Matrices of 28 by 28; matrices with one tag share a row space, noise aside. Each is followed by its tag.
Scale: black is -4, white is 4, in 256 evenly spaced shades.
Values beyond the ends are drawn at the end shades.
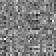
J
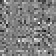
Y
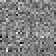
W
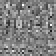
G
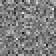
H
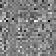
Y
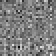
G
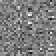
G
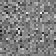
W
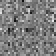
H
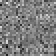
W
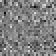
J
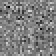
G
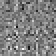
H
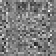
Y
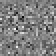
H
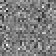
Y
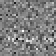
H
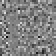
Y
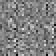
H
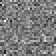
J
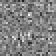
G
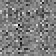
W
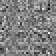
Y
